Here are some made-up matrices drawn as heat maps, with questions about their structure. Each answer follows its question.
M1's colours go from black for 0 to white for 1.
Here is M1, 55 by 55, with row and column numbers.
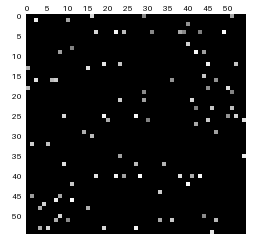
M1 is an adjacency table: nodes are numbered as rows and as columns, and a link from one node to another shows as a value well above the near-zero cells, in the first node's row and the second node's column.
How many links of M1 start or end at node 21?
3
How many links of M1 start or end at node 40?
10
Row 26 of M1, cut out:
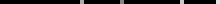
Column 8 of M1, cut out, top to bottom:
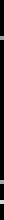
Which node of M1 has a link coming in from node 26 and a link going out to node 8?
node 45
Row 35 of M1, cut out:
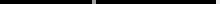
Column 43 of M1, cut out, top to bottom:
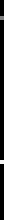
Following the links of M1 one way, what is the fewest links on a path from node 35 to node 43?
4
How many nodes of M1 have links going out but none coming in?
11
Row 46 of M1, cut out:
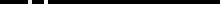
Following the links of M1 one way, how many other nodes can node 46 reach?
10
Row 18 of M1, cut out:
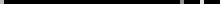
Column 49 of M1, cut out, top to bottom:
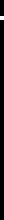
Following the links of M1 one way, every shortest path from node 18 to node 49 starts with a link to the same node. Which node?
node 0
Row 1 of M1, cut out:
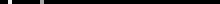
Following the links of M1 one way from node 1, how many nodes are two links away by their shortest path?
1
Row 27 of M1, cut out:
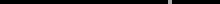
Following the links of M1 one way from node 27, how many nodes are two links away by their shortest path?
2
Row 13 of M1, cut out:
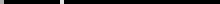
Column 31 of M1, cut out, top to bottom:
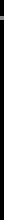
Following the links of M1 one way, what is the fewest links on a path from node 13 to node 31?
5
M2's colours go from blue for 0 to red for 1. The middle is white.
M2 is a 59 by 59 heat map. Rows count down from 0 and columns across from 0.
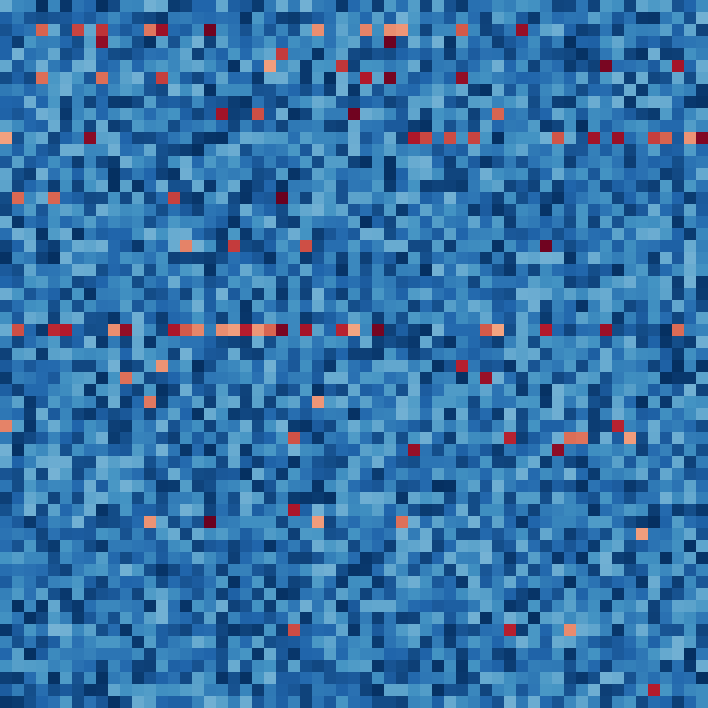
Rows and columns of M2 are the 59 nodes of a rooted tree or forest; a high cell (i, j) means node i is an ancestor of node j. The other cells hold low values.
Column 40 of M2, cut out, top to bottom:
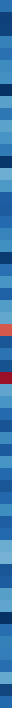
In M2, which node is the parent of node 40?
31
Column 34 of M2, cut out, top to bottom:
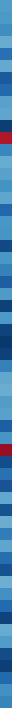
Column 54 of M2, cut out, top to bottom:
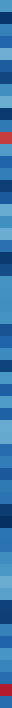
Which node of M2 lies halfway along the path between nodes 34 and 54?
11
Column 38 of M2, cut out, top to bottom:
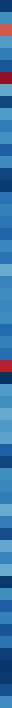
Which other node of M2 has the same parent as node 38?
13
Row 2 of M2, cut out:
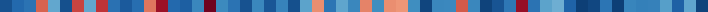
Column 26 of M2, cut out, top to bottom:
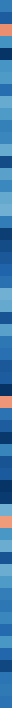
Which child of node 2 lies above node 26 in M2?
43
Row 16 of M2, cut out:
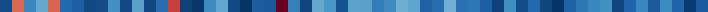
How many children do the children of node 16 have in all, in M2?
1
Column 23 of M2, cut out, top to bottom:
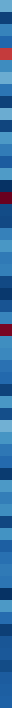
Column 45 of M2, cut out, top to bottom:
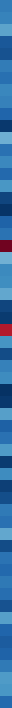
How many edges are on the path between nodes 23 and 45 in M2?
5
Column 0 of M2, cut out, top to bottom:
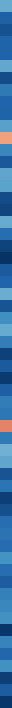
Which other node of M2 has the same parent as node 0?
51
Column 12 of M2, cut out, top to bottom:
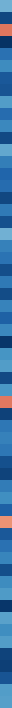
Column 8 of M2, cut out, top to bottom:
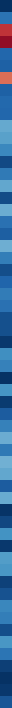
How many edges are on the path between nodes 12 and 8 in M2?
6
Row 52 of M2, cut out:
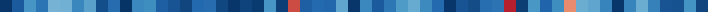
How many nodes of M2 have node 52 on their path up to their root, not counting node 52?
3
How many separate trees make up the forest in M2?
5
